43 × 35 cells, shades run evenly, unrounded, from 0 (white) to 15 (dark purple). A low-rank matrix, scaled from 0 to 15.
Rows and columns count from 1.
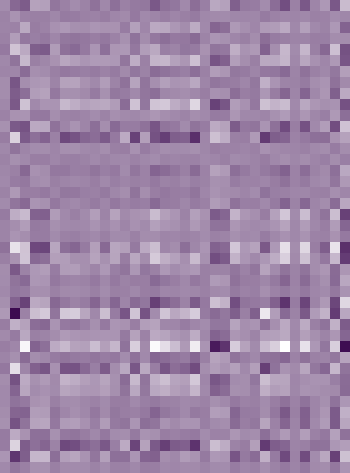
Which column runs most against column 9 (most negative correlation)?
13
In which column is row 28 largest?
29
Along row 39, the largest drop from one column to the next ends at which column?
35
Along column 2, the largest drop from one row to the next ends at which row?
30
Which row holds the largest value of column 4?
23
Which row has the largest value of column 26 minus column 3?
32
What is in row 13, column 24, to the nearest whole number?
8
